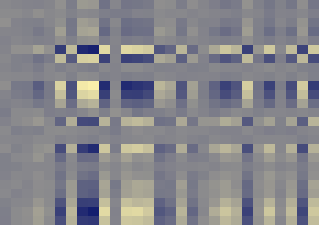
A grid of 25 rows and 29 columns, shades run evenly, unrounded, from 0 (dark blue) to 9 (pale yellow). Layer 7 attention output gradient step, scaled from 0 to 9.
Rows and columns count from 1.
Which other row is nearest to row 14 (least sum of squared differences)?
23
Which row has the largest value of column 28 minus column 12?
10
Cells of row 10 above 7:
5
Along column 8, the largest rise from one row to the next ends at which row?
7
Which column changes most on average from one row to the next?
9
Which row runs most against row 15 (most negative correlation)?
13
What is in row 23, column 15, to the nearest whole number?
3
